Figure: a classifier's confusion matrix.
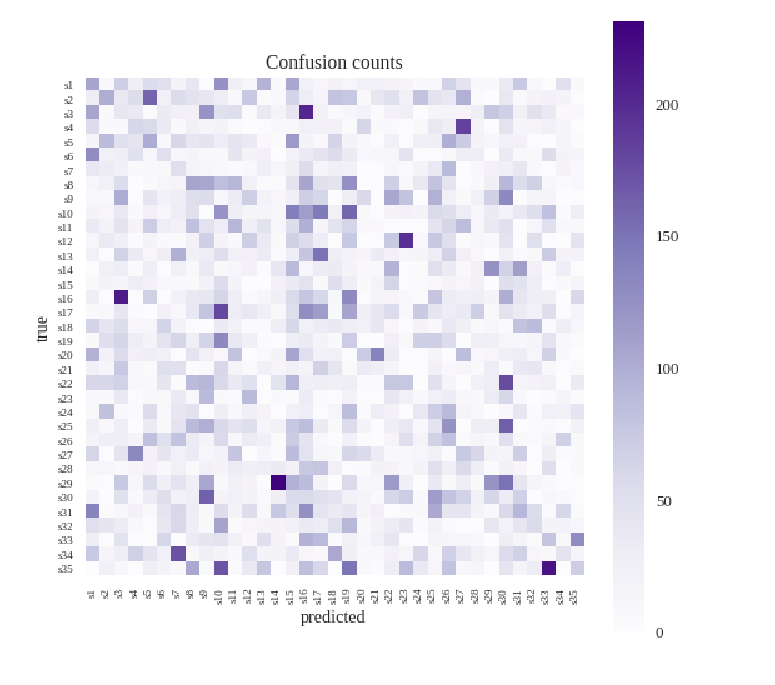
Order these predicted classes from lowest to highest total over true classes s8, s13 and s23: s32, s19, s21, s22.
s21, s32, s22, s19
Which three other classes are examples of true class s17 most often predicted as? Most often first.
s10, s16, s19
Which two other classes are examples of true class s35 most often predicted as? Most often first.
s33, s10
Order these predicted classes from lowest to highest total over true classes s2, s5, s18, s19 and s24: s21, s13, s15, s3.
s13, s21, s3, s15
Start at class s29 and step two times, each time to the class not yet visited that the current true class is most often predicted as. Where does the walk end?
s31
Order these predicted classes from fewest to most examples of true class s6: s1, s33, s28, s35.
s35, s28, s33, s1
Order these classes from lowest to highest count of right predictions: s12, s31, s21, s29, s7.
s21, s7, s12, s31, s29
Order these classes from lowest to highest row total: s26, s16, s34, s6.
s6, s26, s34, s16
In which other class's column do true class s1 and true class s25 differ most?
s30
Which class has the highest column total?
s16
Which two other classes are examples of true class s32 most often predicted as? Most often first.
s10, s19
